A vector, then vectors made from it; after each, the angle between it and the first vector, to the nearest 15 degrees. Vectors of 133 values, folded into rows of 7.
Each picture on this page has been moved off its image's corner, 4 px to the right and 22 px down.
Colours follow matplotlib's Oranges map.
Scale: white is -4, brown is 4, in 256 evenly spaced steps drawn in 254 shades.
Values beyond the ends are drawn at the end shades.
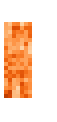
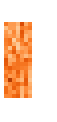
90 degrees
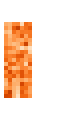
30 degrees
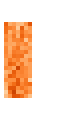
90 degrees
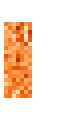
75 degrees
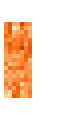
150 degrees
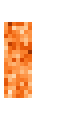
120 degrees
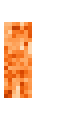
15 degrees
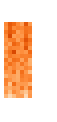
105 degrees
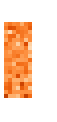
60 degrees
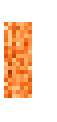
60 degrees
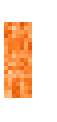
150 degrees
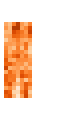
45 degrees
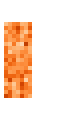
45 degrees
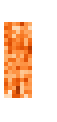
150 degrees
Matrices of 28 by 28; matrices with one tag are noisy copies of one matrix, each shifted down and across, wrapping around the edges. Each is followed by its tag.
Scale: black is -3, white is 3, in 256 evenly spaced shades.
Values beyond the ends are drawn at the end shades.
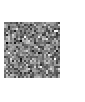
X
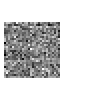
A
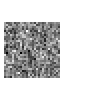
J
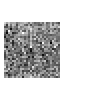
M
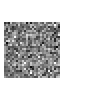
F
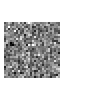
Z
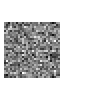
A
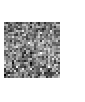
M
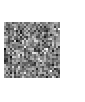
J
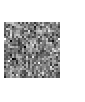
J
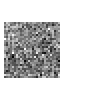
M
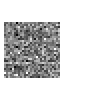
A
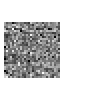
A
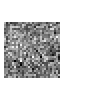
M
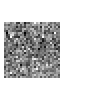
M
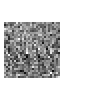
M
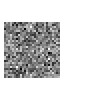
F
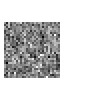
J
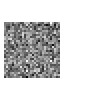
F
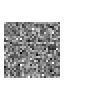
A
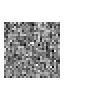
J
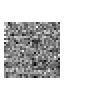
A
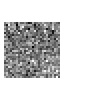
M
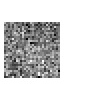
M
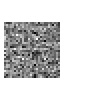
A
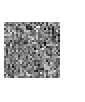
J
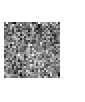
M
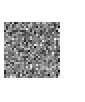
F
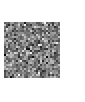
X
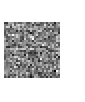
A
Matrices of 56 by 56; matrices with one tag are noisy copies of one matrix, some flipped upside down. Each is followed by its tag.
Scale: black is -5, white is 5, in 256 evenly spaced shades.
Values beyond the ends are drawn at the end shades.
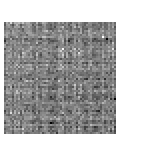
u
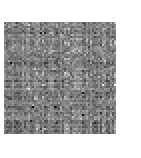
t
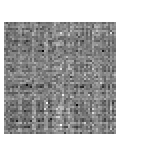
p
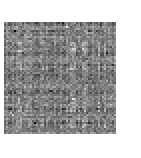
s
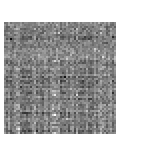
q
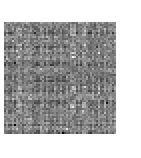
s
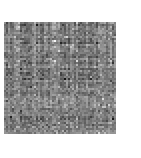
q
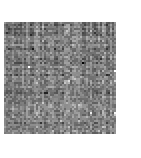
t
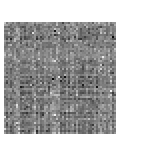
q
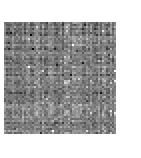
t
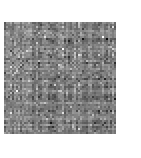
u
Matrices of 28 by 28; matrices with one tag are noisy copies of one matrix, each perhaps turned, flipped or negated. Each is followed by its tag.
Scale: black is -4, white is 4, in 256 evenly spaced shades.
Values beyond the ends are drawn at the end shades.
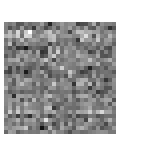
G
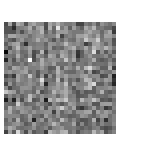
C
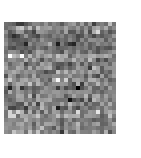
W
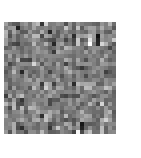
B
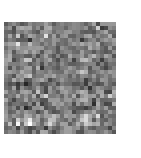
G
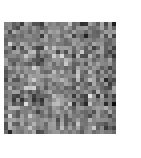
C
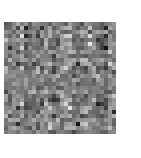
G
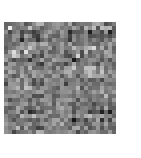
G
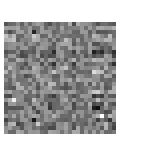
B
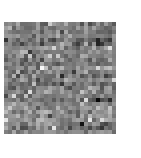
W
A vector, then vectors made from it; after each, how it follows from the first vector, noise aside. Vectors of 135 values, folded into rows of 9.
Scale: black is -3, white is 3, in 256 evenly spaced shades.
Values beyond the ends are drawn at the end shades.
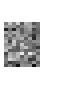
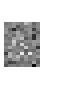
partly zeroed.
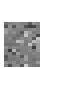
reversed, partly zeroed.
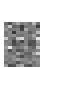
wrapped around, negated, partly zeroed.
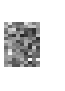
reversed, negated.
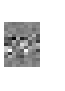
wrapped around, negated, partly zeroed.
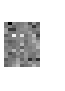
reversed, partly zeroed.
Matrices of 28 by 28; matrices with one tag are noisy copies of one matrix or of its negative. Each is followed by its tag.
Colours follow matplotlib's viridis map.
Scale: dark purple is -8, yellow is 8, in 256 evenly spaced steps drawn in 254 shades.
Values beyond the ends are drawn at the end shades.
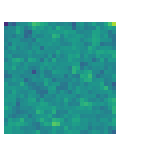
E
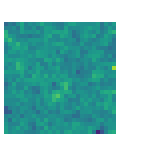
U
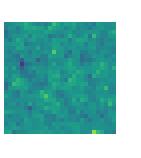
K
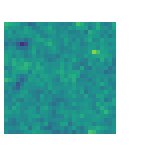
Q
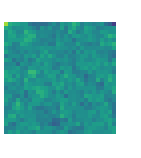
E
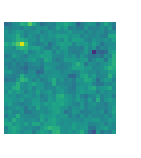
Q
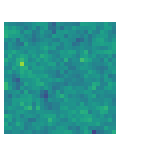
K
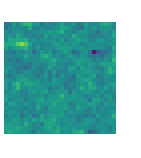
Q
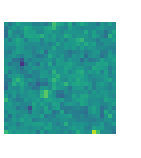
K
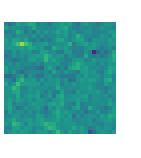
Q
